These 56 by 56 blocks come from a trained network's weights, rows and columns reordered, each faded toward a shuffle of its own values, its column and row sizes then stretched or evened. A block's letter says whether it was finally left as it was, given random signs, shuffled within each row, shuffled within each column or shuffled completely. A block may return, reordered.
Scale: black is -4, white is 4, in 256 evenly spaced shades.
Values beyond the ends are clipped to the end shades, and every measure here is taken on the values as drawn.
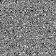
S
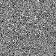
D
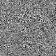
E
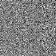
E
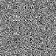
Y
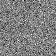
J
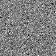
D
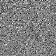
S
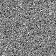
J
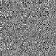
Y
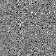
E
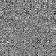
Y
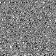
S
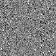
D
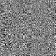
Y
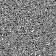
J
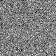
J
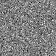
J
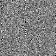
D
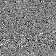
S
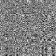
Y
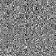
Y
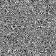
S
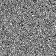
J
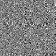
Y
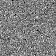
J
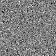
S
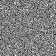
J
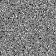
J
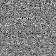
S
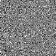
E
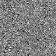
D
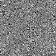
D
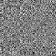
Y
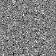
D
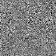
E
